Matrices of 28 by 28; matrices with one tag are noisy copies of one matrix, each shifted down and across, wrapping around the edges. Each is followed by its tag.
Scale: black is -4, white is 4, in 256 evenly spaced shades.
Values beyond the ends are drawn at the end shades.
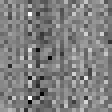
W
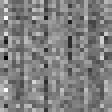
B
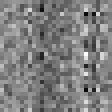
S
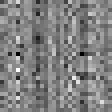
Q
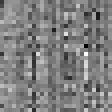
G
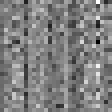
B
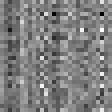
Q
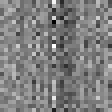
W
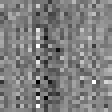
W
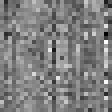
G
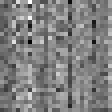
B
